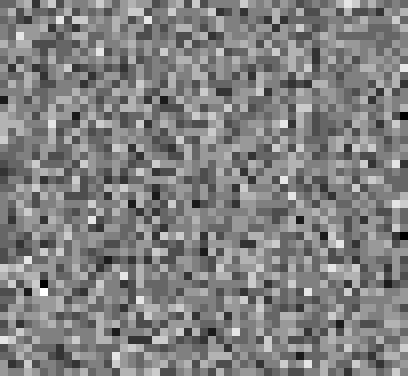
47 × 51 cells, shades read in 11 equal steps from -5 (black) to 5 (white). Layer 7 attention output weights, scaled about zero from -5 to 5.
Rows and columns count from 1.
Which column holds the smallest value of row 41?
43
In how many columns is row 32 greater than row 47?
17
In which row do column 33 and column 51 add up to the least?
15
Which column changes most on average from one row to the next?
10
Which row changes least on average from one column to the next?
5
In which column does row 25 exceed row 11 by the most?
37
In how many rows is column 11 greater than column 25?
17
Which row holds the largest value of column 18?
38
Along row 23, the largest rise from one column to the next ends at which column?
36
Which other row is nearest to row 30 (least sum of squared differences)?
39
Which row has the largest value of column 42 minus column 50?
30
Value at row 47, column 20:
3
